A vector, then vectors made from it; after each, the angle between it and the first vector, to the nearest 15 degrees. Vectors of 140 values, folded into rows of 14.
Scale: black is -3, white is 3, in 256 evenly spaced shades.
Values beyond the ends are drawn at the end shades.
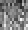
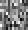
135 degrees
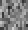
105 degrees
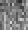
30 degrees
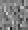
120 degrees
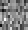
60 degrees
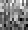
150 degrees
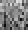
165 degrees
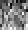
45 degrees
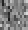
90 degrees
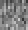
75 degrees
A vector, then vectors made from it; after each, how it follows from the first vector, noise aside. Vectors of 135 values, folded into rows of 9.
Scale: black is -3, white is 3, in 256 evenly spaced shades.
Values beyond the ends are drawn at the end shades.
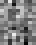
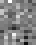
partly zeroed.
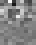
partly zeroed.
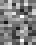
reversed, negated.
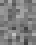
shrunk.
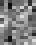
wrapped around.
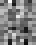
copied.
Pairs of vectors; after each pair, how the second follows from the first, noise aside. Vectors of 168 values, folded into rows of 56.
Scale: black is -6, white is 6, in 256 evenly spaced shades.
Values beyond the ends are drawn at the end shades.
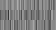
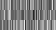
wrapped around, negated, scaled up.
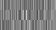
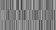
wrapped around, negated.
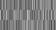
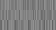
wrapped around, negated, shrunk.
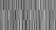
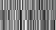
negated, scaled up.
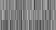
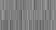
shrunk.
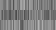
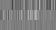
wrapped around, negated, partly zeroed.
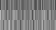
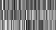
wrapped around, negated, scaled up.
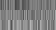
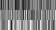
scaled up.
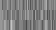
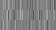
wrapped around, negated, partly zeroed.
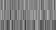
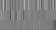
partly zeroed.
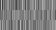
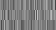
wrapped around, negated.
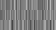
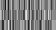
wrapped around, negated, scaled up.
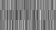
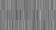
shrunk.
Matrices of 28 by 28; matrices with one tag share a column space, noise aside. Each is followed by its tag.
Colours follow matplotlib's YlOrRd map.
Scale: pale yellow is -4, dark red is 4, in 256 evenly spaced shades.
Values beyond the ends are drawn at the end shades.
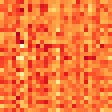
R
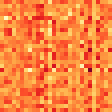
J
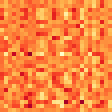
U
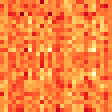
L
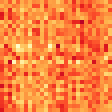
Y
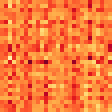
Y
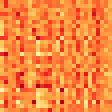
U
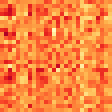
J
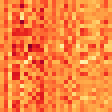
Y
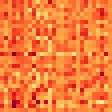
U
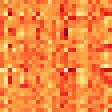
J
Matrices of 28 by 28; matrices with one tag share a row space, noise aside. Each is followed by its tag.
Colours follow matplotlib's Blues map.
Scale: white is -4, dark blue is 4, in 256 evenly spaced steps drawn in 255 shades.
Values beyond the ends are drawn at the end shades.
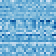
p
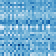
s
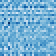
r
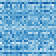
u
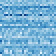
u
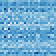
r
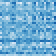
p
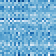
s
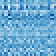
r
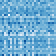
r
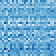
r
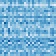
r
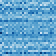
u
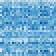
u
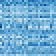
u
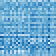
s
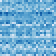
p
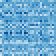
u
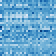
u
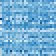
u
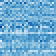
u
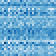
r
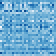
u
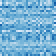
p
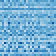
r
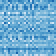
r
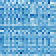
s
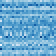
u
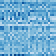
s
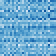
s
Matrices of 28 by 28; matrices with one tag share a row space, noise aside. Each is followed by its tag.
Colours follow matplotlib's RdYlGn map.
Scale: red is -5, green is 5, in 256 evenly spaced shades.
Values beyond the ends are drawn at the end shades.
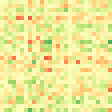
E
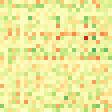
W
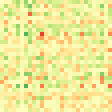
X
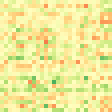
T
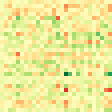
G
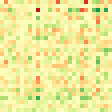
W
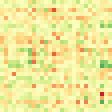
T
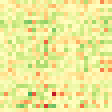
T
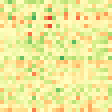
E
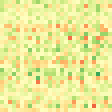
W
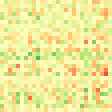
W
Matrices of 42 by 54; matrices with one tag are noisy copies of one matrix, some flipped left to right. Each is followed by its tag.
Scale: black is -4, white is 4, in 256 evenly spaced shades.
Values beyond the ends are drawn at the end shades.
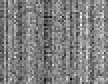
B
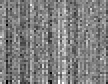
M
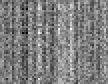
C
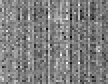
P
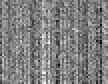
M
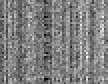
B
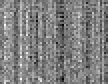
B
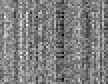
B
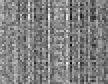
P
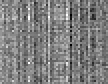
P
